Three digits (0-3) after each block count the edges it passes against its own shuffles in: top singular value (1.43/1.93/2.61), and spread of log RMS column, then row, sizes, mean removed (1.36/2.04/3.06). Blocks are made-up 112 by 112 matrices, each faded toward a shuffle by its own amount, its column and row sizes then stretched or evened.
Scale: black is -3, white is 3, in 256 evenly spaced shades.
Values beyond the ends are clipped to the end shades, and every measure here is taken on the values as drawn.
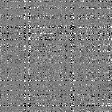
1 3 3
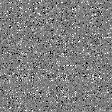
0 2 2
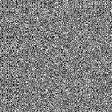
2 2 0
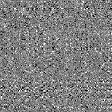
2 1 2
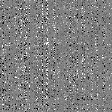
1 3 2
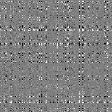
3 3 3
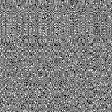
3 0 1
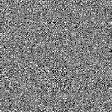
2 1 2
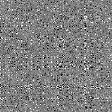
2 2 2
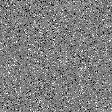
1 1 0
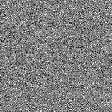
2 0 1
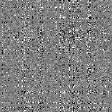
0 3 3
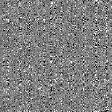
2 3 2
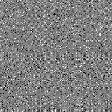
3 0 1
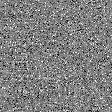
1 0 0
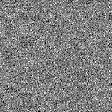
2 1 0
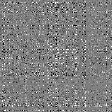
2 3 3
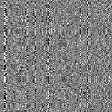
3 3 0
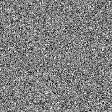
1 0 1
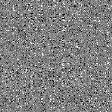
2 2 2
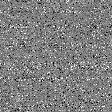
1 0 2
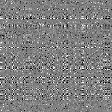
3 2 3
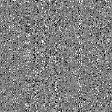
2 2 1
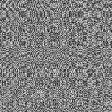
3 1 0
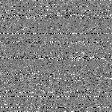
0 0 3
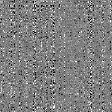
2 3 2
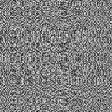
3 2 0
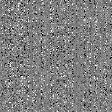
0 3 1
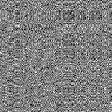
3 0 0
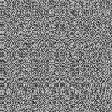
3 0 1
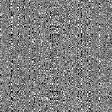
2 3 1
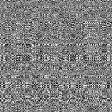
3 0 3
